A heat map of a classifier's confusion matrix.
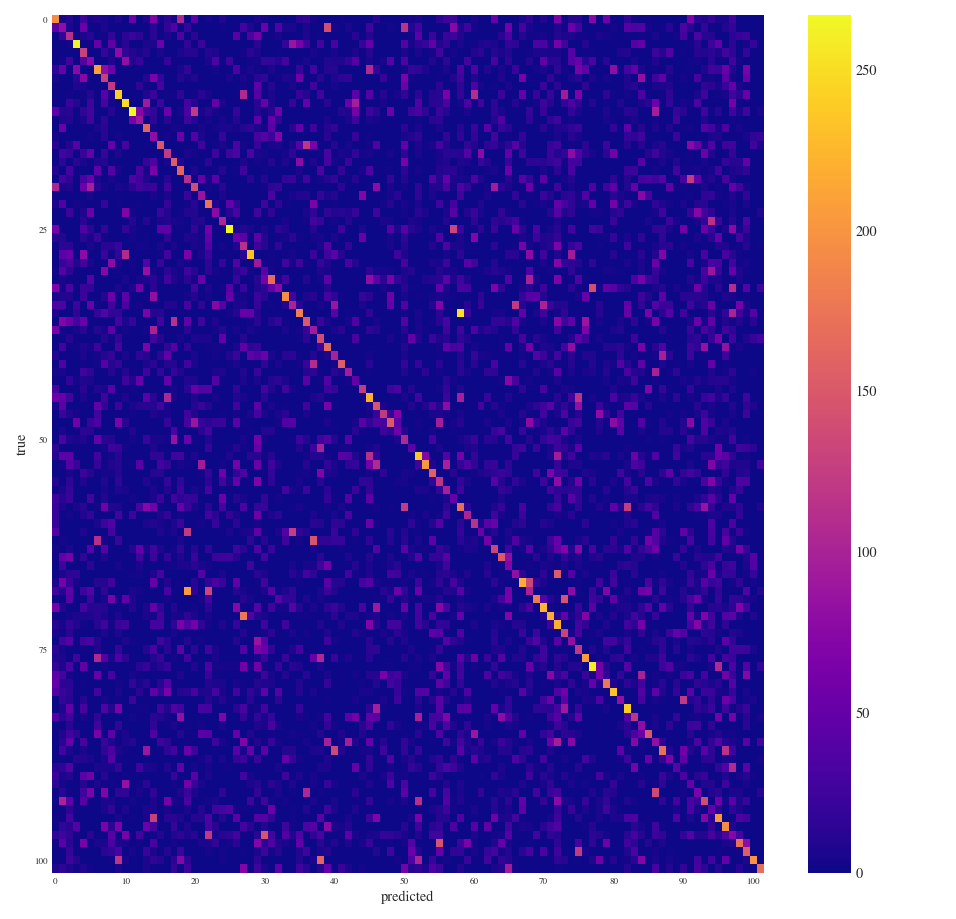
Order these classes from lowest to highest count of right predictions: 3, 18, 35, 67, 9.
18, 35, 67, 9, 3
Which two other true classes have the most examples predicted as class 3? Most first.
6, 48
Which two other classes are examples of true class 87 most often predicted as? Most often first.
40, 96
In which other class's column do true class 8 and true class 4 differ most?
9
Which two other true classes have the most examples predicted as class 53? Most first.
52, 80
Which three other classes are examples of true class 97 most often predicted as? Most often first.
30, 22, 10
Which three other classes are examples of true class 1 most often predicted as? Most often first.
39, 50, 57
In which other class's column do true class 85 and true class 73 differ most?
60
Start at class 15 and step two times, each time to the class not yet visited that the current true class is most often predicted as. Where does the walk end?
17
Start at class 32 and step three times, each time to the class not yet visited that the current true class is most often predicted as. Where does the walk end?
14
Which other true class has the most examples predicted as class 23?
34
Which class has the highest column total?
72
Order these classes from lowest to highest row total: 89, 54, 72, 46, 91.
91, 89, 54, 46, 72
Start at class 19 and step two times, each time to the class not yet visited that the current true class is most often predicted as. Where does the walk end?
10
